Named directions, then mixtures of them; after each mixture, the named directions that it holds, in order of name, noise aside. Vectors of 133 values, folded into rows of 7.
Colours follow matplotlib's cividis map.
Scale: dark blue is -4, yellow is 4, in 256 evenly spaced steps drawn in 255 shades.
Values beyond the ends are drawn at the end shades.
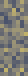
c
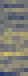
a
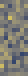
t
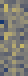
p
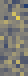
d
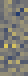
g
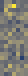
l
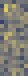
l, p.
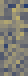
d, l.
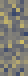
c.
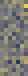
d, g.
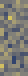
t.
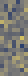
c, p, t.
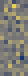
d, l.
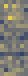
a, p, t.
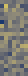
p.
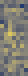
a, p.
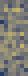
a, p, t.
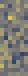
t.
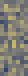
g, p, t.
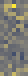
a, l.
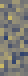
t.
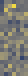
l.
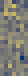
d, l.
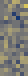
d.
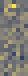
l.
